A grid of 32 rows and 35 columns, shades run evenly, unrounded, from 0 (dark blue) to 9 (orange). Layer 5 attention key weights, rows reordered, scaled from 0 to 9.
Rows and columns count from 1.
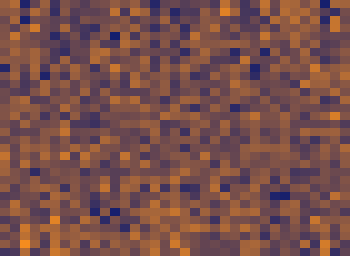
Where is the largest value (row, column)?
31, 3
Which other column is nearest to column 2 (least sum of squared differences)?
30
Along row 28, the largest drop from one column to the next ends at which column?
7
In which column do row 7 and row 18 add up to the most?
11
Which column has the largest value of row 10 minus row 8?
33
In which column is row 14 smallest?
24
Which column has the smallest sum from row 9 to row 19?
10
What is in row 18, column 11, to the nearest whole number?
6
